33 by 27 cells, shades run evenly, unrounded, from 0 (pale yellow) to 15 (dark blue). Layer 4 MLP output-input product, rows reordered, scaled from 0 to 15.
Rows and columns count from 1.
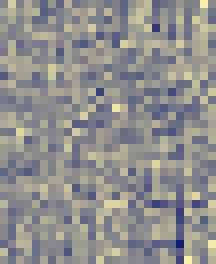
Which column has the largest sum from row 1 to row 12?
20
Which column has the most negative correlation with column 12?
22
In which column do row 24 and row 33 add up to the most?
23
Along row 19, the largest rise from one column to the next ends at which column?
10
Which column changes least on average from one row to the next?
7
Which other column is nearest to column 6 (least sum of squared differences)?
8
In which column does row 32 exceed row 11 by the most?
2
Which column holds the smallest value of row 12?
27
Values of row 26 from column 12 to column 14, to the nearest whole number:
6 7 2
